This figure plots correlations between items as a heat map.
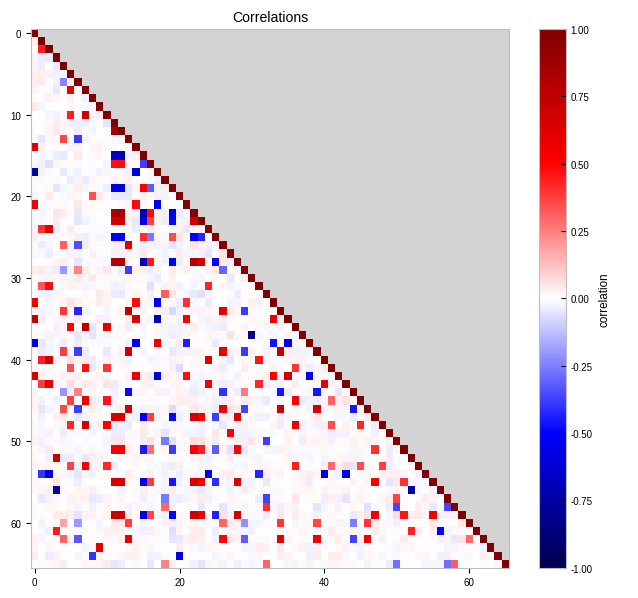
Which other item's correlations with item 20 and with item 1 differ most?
64
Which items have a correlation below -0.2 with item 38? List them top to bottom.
0, 14, 21, 33, 35, 42
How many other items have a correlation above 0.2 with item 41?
7
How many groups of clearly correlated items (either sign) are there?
11
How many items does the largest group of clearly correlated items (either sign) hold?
13
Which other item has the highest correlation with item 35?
0
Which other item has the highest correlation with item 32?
58
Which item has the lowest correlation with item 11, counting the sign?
15
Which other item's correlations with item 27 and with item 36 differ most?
7
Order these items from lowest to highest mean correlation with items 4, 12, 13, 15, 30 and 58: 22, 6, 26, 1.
6, 1, 22, 26
